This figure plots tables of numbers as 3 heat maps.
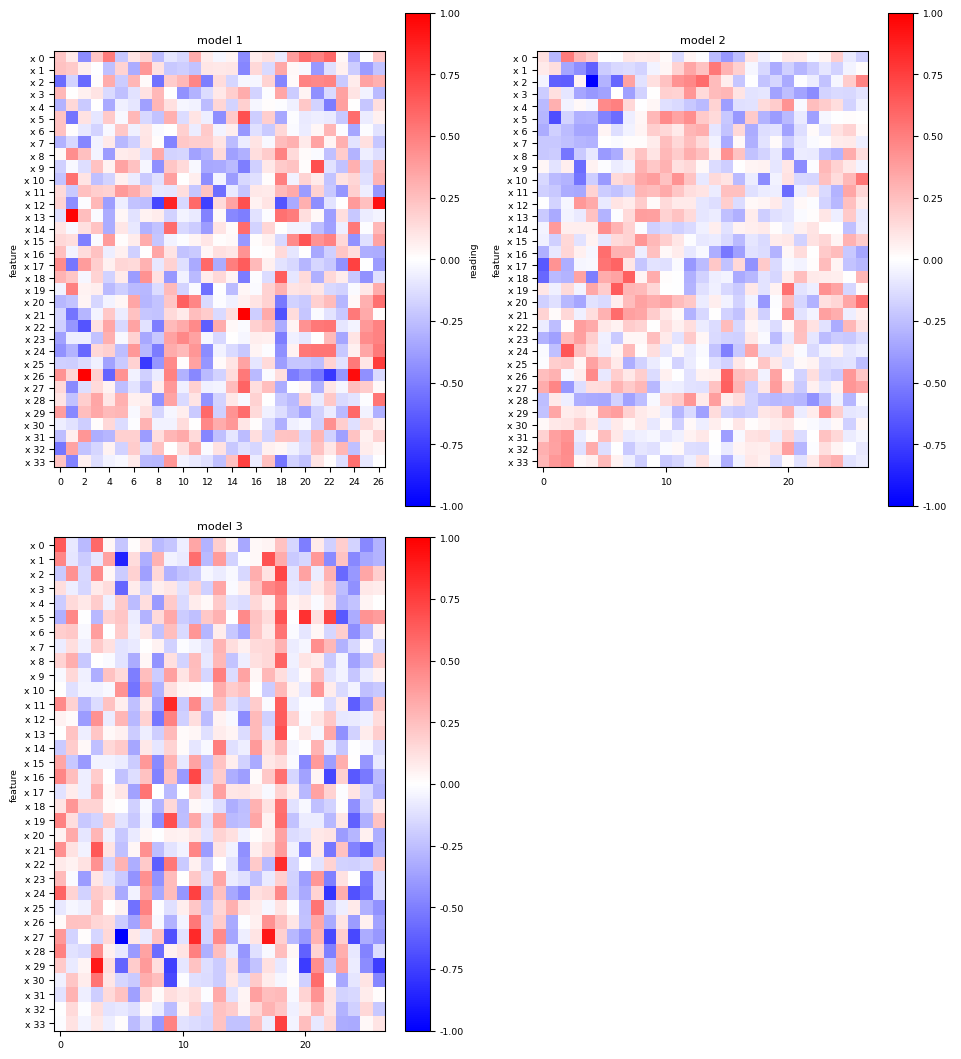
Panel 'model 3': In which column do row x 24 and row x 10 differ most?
22
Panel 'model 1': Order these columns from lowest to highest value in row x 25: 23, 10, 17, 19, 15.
19, 23, 10, 17, 15
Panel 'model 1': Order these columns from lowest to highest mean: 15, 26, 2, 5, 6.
2, 5, 6, 15, 26
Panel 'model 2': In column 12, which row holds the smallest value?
x 17
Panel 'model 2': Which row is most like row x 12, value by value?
x 22
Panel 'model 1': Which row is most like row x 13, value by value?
x 8
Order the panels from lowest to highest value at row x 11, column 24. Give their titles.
model 3, model 2, model 1
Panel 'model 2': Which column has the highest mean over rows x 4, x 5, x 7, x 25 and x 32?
10
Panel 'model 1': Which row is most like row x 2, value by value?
x 24
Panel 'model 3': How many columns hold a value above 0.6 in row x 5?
3
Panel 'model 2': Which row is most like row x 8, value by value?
x 11
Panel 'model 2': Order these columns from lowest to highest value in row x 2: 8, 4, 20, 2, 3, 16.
4, 2, 20, 16, 8, 3
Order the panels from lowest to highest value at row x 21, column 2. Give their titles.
model 1, model 3, model 2
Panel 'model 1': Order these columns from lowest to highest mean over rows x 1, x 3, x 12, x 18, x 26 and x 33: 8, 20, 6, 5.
6, 8, 20, 5
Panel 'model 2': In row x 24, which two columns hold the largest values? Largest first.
2, 17
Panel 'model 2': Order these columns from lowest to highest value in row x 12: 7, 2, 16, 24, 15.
24, 16, 2, 7, 15
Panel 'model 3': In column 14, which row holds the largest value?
x 25
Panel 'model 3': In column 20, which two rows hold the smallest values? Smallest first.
x 29, x 28
